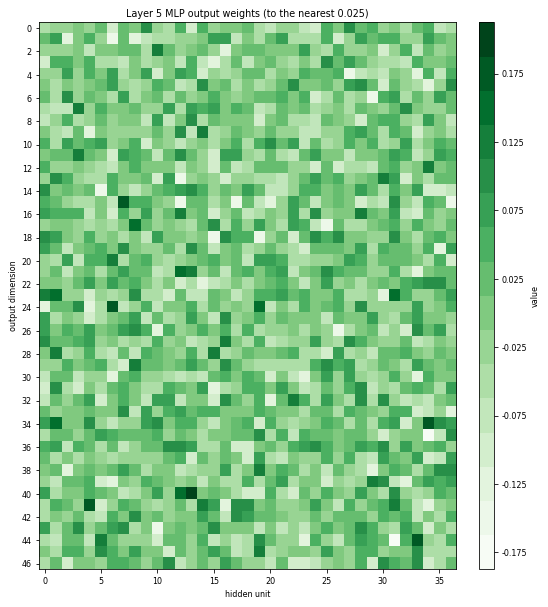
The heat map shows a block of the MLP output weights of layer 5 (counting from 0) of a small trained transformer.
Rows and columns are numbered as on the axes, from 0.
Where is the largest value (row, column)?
40, 13
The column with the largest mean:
31
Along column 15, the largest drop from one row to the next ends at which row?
18
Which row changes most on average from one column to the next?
32
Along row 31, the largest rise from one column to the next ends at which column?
1
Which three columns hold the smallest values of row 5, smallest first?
34, 30, 12
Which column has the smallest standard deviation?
21
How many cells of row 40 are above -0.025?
22
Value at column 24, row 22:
0
